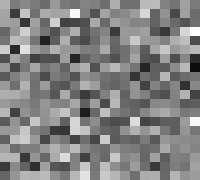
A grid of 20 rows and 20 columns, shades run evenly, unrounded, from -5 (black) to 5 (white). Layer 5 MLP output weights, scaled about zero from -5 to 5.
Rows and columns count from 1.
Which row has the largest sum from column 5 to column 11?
20
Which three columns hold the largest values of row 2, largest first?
8, 15, 3
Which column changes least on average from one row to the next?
13
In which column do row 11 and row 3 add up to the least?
9
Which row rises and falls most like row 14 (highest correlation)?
4
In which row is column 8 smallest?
7
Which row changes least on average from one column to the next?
17
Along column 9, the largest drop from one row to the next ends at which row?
11
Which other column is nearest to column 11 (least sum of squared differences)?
18
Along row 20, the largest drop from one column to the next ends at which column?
10
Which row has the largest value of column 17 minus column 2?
6
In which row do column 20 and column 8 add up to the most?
14
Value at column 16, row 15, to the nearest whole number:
2
